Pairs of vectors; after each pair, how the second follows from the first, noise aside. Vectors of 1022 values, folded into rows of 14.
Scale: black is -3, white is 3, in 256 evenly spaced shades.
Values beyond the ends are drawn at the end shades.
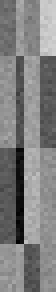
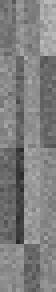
shrunk.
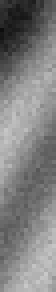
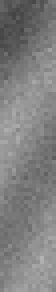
shrunk.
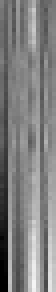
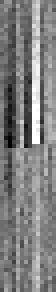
wrapped around, negated.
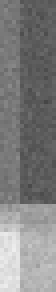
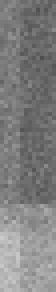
shrunk.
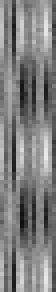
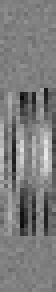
partly zeroed.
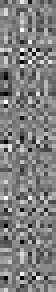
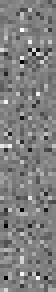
partly zeroed.
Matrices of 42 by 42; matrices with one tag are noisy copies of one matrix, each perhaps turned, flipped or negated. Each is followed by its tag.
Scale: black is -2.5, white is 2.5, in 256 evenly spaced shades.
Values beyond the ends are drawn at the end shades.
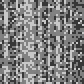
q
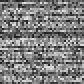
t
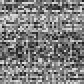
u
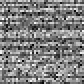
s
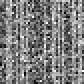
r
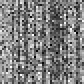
q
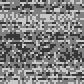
u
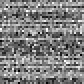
r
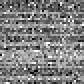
q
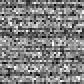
t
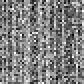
s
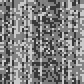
u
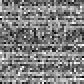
r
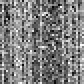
u
